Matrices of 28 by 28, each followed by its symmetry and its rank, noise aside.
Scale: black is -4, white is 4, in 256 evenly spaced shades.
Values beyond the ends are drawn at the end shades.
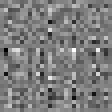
no symmetry, rank four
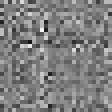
antisymmetric, rank six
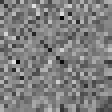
symmetric, rank eight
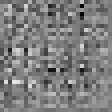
no symmetry, rank four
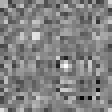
symmetric, rank four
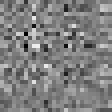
no symmetry, rank four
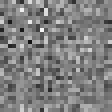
antisymmetric, rank six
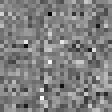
no symmetry, rank eight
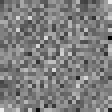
symmetric, rank six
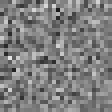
antisymmetric, rank eight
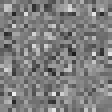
symmetric, rank four
